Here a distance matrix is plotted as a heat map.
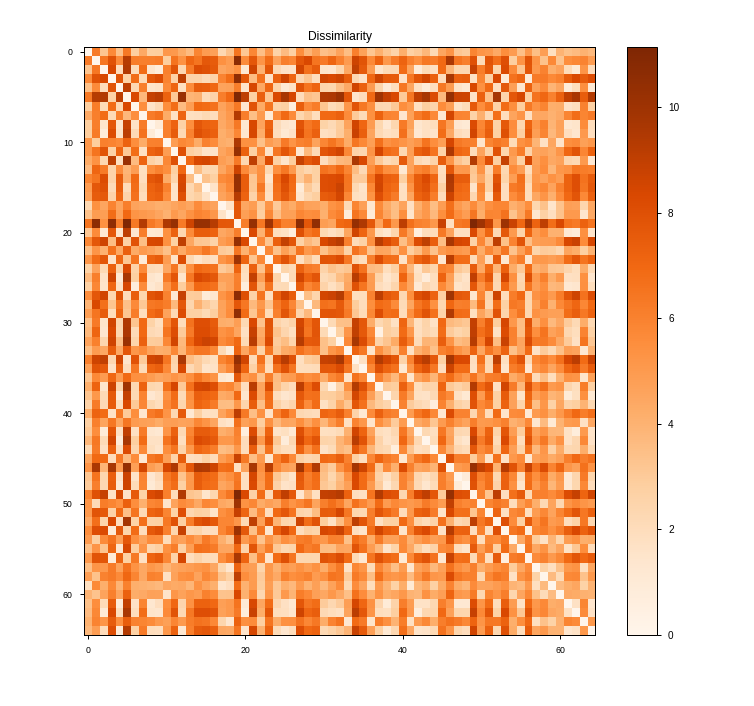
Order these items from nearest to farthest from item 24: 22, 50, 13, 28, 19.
22, 50, 13, 28, 19
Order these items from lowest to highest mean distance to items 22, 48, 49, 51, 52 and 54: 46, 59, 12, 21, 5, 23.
59, 23, 12, 21, 5, 46
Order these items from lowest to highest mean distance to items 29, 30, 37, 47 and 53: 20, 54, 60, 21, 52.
20, 52, 60, 54, 21
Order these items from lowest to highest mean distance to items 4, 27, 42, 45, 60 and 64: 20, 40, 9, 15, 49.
20, 9, 40, 15, 49
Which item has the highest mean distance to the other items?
19
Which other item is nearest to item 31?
37
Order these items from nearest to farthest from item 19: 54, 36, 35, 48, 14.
48, 36, 54, 35, 14
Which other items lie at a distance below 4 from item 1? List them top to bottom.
10, 50, 54, 58, 60
